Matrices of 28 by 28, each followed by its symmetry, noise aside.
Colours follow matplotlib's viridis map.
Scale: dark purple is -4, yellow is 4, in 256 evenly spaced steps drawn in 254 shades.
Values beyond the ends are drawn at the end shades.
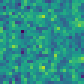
mirrored top to bottom.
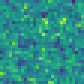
antisymmetric.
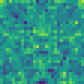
mirrored left to right.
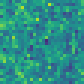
mirrored top to bottom.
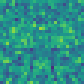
mirrored left to right.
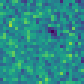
symmetric across the other diagonal.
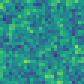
symmetric.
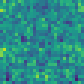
mirrored left to right.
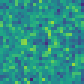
mirrored top to bottom.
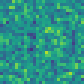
mirrored top to bottom.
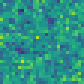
symmetric.
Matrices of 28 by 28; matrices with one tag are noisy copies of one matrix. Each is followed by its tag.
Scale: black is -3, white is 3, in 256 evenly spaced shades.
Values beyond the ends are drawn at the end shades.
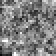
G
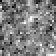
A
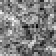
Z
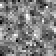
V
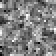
V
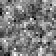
G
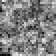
G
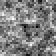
Z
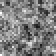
Z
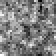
Z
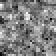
V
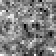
Z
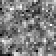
G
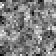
V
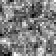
G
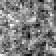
Z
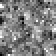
V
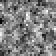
V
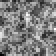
V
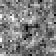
Z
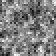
G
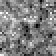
Z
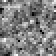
G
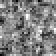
V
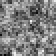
G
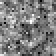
Z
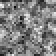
V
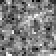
A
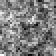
Z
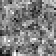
G
